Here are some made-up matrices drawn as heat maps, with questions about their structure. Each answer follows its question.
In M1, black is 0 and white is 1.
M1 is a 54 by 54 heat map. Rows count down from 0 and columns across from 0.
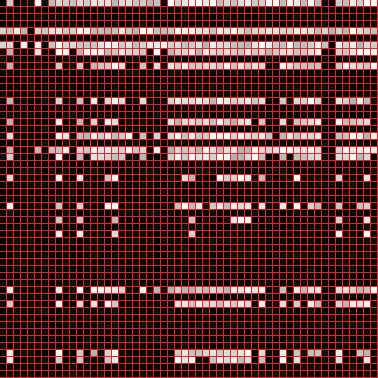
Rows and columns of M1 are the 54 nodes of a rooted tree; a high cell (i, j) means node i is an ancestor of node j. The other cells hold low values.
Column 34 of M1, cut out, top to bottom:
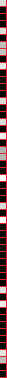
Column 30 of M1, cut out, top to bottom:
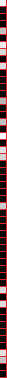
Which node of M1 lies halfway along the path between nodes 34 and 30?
25
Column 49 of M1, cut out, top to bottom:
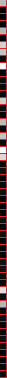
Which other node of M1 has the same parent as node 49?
50
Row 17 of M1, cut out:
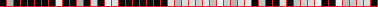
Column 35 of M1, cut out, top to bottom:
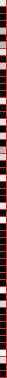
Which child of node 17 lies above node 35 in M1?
43
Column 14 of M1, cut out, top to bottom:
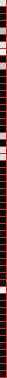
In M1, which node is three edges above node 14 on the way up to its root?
9
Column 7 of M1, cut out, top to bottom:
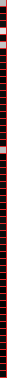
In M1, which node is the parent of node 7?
21
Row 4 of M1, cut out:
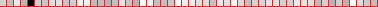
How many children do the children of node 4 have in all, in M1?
4
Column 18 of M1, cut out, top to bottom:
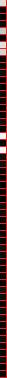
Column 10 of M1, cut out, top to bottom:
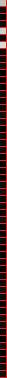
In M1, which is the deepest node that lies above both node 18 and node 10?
0
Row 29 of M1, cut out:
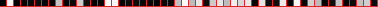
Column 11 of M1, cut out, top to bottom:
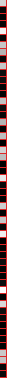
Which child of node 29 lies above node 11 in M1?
51
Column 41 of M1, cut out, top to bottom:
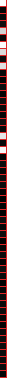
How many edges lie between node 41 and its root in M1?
7
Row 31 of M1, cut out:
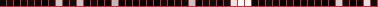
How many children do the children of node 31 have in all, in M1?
6
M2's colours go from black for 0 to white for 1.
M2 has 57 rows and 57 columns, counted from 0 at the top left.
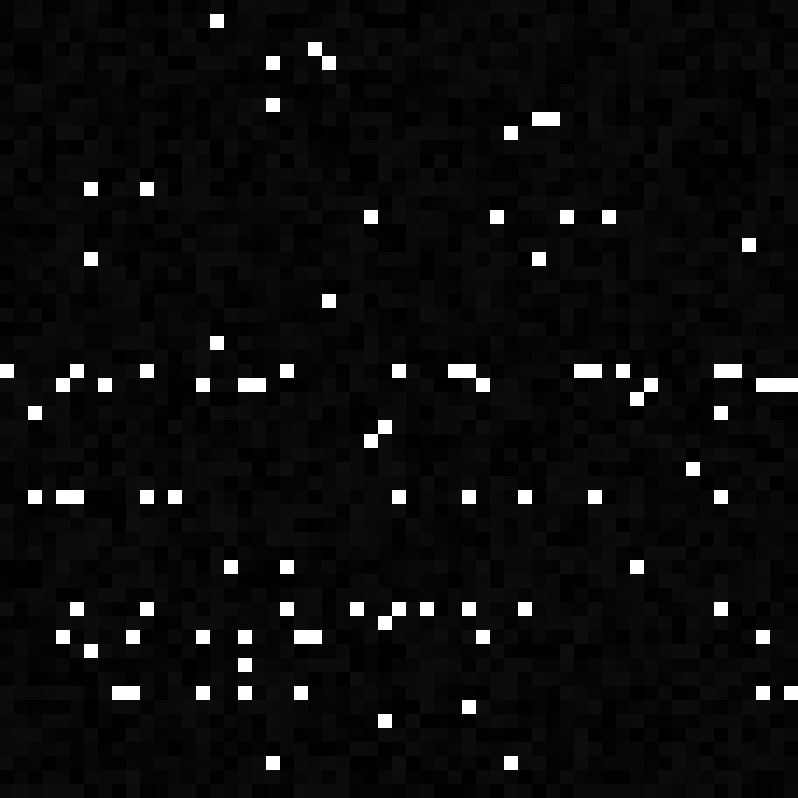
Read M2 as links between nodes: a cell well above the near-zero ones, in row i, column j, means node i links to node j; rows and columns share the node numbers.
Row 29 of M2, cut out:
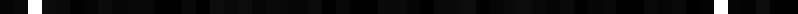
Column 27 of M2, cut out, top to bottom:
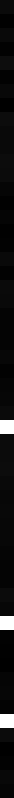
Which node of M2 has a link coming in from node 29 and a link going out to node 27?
node 51
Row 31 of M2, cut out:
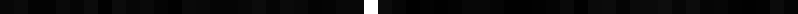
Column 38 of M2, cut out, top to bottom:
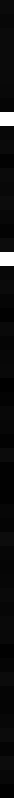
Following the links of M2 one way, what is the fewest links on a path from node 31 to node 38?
5
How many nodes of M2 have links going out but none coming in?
8
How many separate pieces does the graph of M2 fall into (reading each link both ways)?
3
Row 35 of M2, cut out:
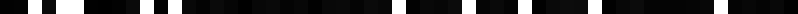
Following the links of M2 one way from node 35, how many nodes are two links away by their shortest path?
5
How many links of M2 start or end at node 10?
4
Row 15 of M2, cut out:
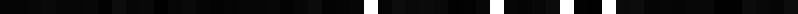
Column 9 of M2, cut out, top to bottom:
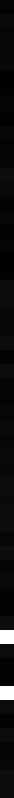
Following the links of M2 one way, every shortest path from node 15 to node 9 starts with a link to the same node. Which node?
node 40
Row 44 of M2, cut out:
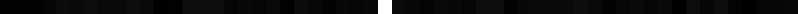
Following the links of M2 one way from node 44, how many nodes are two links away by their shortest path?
10
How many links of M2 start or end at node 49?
8
